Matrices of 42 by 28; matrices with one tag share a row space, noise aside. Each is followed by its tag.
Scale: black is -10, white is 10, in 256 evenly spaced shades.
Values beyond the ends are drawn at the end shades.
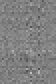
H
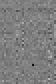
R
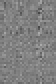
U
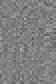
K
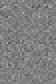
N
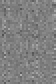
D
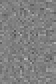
K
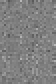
D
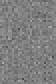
N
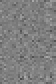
K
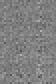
U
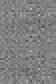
H
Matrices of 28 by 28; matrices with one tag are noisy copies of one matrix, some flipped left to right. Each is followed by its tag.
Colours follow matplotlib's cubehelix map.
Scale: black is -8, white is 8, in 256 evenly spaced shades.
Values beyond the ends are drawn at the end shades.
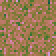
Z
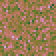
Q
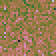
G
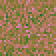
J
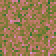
Z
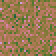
J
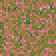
Q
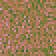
J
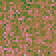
G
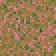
Q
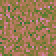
Q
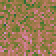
G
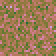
Q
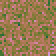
Z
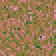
Q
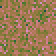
J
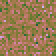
Z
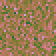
Q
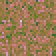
Z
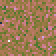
Q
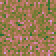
Z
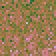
G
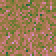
G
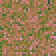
Z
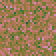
Q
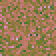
Q
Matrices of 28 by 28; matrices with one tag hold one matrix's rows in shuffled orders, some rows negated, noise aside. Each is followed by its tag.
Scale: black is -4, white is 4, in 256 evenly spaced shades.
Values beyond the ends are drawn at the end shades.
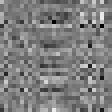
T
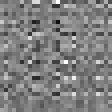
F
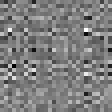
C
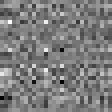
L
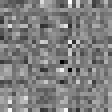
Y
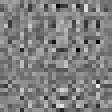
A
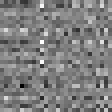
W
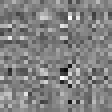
Y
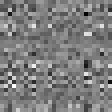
C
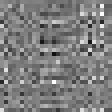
T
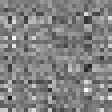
C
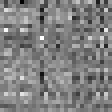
W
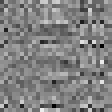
T
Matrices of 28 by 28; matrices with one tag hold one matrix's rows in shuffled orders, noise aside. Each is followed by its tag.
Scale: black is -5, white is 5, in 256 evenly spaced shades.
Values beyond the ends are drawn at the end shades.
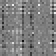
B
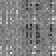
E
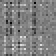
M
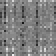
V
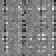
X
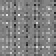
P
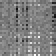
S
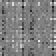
B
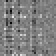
M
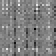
P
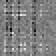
M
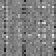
X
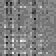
M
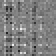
M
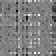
S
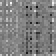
E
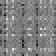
V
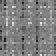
V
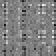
X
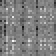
V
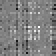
S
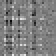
M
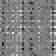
B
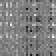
E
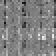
X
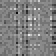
S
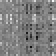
E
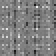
P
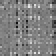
S
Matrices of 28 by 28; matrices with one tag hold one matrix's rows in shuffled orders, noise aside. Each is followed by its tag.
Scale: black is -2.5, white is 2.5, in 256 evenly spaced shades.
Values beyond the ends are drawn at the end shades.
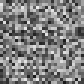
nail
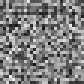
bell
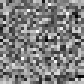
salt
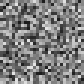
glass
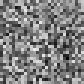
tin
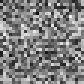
salt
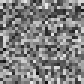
salt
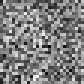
tin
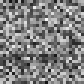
bell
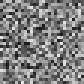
glass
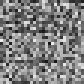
bell
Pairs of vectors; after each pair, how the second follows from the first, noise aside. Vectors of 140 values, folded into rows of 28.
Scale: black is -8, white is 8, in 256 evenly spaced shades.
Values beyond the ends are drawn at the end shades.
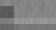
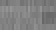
reversed, shrunk.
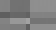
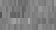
partly zeroed.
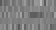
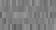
reversed, negated, shrunk.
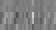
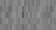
reversed, negated, shrunk.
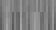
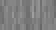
wrapped around, negated, shrunk.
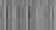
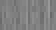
reversed, negated, shrunk.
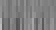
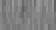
reversed, negated, shrunk.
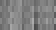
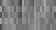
reversed.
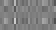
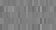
reversed, shrunk.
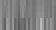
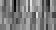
reversed, negated, scaled up.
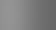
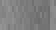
wrapped around, shrunk.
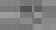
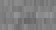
reversed, shrunk.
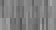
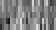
negated, scaled up.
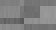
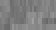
wrapped around, shrunk.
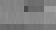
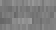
reversed, negated, shrunk.
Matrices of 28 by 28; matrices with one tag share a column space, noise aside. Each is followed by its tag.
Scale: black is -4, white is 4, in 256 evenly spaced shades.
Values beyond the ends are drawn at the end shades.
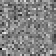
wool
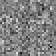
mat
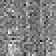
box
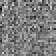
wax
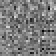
mat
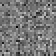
box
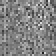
wax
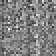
wax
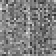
wool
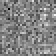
wool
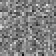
box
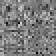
mat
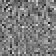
wax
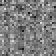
wax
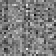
wool
